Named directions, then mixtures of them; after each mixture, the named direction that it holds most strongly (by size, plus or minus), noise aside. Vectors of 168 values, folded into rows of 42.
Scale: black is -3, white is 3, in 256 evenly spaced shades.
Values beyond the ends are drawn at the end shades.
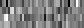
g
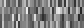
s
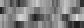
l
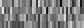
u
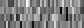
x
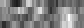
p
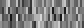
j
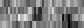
p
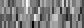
x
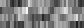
l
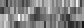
l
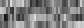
l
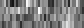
p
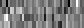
g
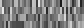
u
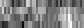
p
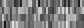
u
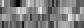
p
